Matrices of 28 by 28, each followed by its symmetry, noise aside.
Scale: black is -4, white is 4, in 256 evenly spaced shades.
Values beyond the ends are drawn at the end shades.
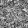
same after a half turn.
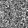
mirrored top to bottom.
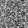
mirrored top to bottom.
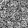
symmetric.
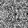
mirrored top to bottom.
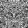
mirrored left to right.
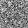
symmetric.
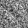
symmetric across the other diagonal.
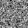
same after a half turn.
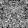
mirrored left to right.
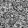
symmetric across the other diagonal.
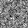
symmetric.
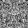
mirrored left to right.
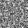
mirrored top to bottom.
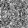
mirrored top to bottom.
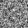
mirrored top to bottom.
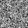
symmetric across the other diagonal.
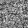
same after a half turn.
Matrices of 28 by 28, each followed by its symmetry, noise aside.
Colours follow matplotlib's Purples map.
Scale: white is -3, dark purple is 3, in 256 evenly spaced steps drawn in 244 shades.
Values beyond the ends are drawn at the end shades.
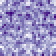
mirrored left to right.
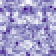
mirrored left to right.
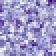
antisymmetric.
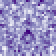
mirrored left to right.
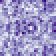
mirrored top to bottom.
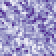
antisymmetric.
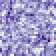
same after a half turn.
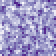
no symmetry.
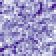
same after a half turn.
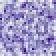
mirrored top to bottom.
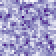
no symmetry.
